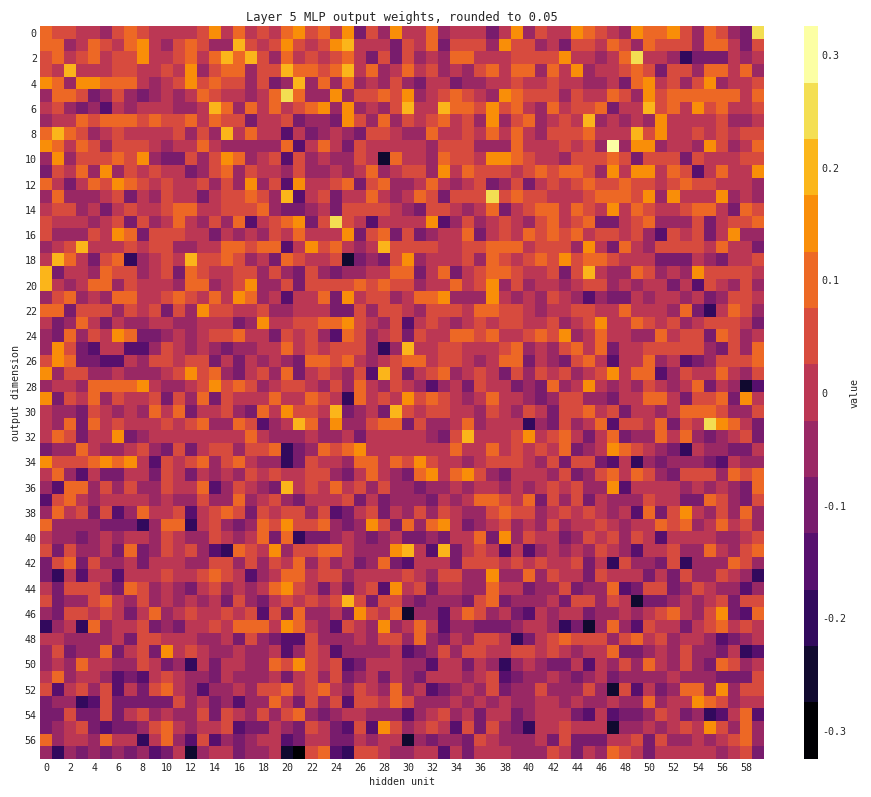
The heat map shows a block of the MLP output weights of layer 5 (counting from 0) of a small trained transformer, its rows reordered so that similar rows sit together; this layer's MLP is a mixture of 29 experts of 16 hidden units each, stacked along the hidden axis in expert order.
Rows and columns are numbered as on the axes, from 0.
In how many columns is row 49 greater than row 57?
24
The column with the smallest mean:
9
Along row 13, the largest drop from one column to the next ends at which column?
21
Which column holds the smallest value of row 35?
3
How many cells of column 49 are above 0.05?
13
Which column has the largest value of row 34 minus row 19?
31
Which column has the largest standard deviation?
20
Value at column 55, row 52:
-0.05
